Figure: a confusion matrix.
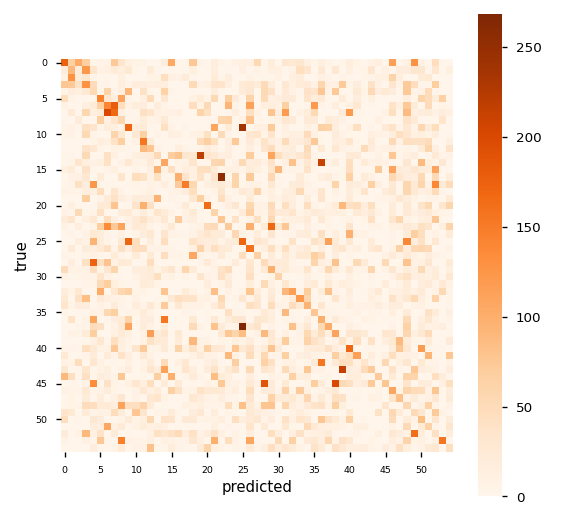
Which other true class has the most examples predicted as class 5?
32
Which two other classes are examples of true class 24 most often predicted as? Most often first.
40, 49
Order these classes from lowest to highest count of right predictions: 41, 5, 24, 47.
24, 47, 41, 5
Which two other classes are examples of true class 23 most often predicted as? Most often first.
29, 6
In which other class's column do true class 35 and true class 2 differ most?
1
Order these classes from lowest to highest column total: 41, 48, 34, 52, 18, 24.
41, 24, 18, 52, 34, 48
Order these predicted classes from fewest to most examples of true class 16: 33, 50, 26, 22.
33, 50, 26, 22
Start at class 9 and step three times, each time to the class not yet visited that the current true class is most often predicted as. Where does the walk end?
8
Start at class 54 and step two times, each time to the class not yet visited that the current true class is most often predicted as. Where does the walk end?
11
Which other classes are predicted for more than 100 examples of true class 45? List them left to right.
4, 28, 38
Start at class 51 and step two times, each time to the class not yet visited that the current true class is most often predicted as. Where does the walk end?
7
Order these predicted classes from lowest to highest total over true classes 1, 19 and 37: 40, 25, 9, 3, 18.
40, 18, 9, 3, 25
